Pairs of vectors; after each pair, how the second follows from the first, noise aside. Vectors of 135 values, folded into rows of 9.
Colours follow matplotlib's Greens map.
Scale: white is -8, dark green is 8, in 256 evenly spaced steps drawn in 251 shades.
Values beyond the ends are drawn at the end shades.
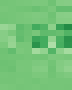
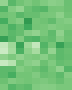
reversed, negated.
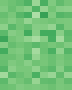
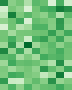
wrapped around, negated, scaled up.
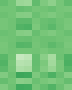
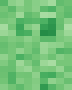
reversed, negated.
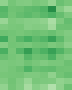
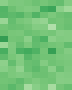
partly zeroed.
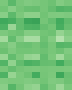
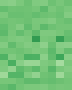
negated, partly zeroed.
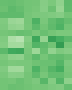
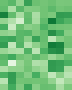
reversed, negated, scaled up.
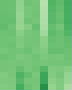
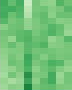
reversed, negated.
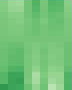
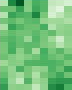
reversed, negated, scaled up.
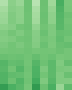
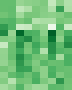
wrapped around, negated, scaled up.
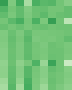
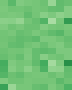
negated, partly zeroed.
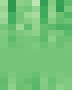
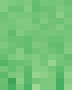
reversed, shrunk.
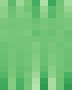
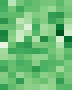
wrapped around, negated, scaled up.
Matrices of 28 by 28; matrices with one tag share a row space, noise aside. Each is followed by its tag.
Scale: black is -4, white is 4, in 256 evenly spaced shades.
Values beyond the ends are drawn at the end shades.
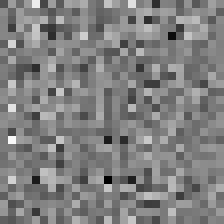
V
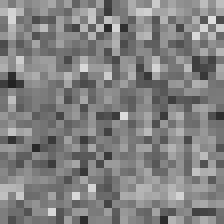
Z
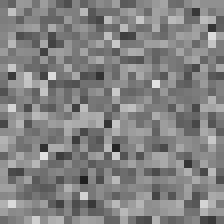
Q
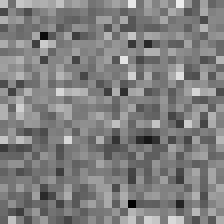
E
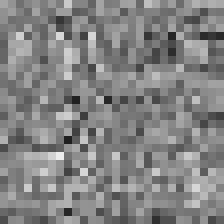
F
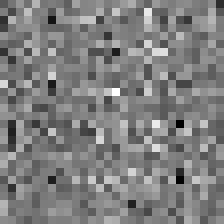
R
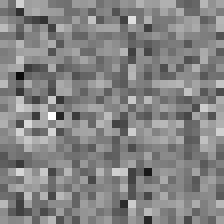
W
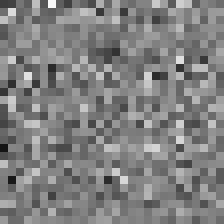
R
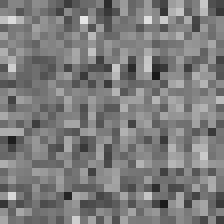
Z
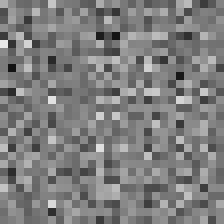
R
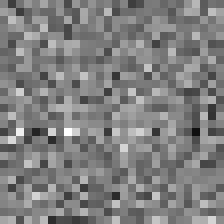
Q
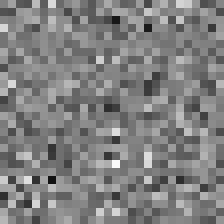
R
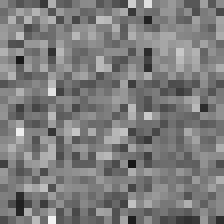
W
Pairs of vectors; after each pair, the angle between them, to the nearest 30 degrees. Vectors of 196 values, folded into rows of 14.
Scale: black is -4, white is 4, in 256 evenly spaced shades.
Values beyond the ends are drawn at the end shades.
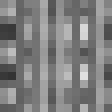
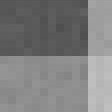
90 degrees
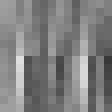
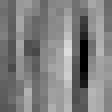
120 degrees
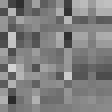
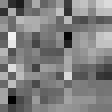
30 degrees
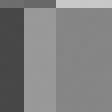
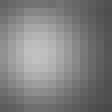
90 degrees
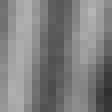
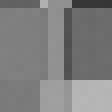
120 degrees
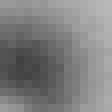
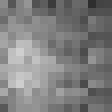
150 degrees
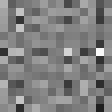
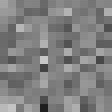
60 degrees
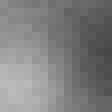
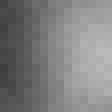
150 degrees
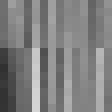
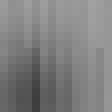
90 degrees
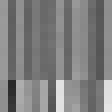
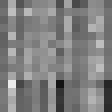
150 degrees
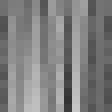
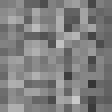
60 degrees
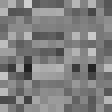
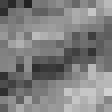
120 degrees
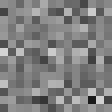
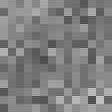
30 degrees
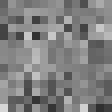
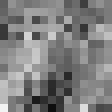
30 degrees
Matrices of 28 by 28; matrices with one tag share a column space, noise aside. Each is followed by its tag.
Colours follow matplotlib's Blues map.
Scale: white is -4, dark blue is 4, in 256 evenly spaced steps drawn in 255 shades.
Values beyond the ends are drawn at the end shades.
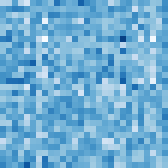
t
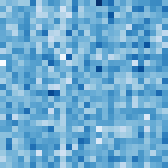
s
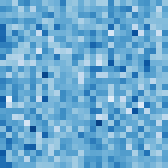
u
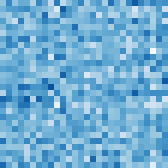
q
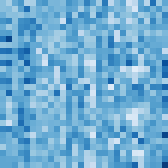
t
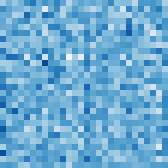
s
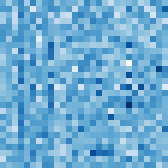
q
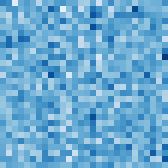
q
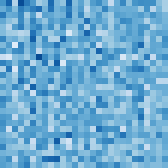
s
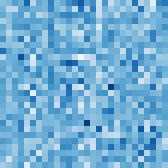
s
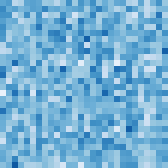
t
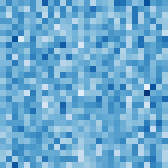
q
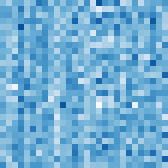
q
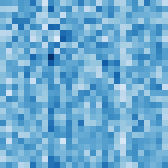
t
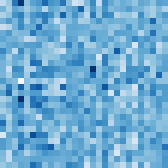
t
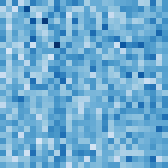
q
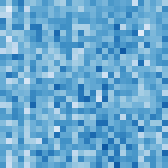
u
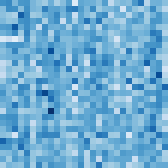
t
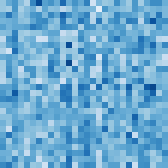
t
